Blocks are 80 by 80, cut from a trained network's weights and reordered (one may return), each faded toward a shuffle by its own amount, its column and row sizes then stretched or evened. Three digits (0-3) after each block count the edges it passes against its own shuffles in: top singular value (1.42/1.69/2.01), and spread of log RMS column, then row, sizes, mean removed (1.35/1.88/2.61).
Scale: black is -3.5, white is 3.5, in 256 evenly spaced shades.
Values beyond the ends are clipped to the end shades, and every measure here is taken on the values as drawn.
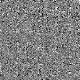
0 2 2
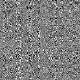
2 3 2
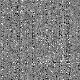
0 2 0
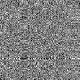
3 1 1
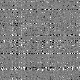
2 2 3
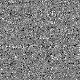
0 1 2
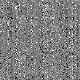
1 3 1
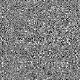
2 2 2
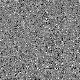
0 1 0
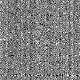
2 0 2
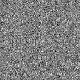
1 0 1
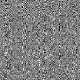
2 3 0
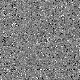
1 1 1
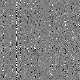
2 3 0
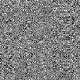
2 2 1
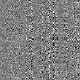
2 3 1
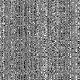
3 3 0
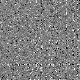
1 2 1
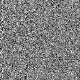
1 2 0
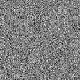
2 0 0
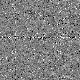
1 1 1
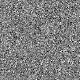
0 1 1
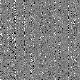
1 3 0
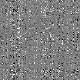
0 3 2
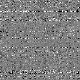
2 2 3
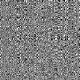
3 3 2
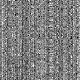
3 2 0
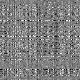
3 0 3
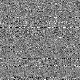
1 0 3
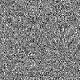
2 1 0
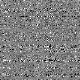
0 2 3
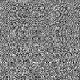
3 0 2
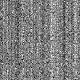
3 2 0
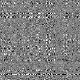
3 2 3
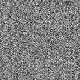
2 0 0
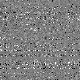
0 2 3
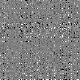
0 3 3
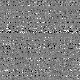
0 1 3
